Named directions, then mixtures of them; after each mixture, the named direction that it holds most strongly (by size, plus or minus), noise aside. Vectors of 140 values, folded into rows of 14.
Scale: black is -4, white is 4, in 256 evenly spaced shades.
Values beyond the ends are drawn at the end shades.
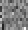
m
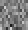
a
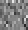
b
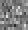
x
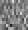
b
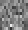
a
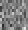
m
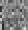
m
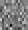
a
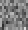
m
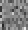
m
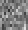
x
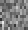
m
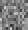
a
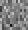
a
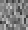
b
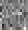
m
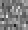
x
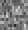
x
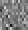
a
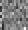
m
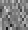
a
